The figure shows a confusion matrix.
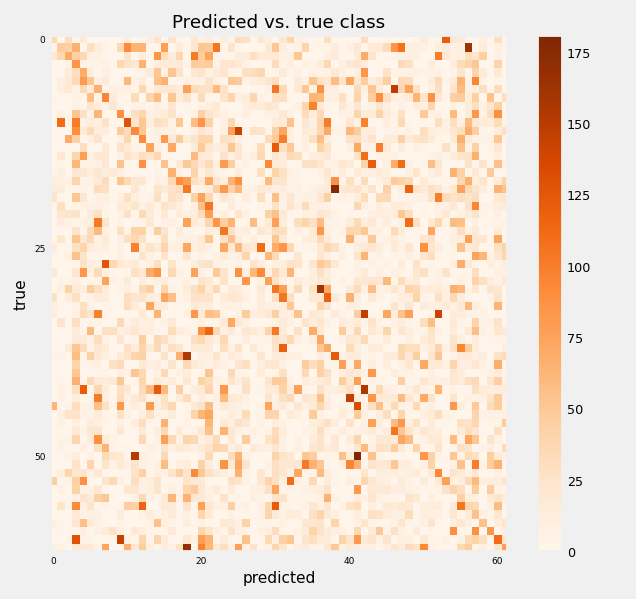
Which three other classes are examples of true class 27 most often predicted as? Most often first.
7, 55, 36
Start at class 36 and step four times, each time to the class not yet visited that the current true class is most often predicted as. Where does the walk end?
55
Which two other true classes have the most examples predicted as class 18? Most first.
61, 38
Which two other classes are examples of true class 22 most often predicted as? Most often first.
48, 6
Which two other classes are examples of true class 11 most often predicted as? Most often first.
25, 3
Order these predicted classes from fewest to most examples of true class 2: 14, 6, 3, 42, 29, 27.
6, 29, 27, 3, 42, 14
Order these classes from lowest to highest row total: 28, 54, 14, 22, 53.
54, 14, 53, 28, 22
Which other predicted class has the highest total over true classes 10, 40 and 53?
3
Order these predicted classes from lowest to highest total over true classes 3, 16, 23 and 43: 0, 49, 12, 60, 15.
0, 49, 15, 60, 12
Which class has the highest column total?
30
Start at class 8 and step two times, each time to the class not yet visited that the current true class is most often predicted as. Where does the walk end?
21
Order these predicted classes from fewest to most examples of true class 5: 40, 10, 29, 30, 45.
29, 30, 45, 10, 40
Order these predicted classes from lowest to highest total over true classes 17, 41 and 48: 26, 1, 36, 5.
1, 36, 5, 26
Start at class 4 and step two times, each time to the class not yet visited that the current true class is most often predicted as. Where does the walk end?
14
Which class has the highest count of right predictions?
42
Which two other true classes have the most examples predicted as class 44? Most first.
13, 7
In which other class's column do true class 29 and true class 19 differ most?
52
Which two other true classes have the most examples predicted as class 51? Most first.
7, 23
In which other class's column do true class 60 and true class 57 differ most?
9
